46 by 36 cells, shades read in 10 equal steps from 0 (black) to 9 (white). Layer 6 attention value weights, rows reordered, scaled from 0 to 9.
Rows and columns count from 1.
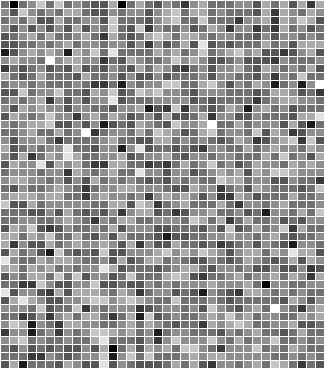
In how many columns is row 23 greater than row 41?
12
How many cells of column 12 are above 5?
10
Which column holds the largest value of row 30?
6
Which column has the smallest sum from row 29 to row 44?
16
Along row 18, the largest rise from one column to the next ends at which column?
35
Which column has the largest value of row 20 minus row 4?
8
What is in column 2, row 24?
3
